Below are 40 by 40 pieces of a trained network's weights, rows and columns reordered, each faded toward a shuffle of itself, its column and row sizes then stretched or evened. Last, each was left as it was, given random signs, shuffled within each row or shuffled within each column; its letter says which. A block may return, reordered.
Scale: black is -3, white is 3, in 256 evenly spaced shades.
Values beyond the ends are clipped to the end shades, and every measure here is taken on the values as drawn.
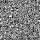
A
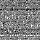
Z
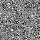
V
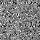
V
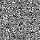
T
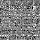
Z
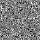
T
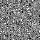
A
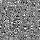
T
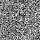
A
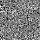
T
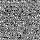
V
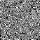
T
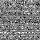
V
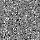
A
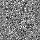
A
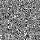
A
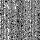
A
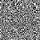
Z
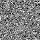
V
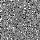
A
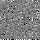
T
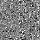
A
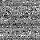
V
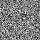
V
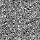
A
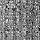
Z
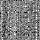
Z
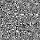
T
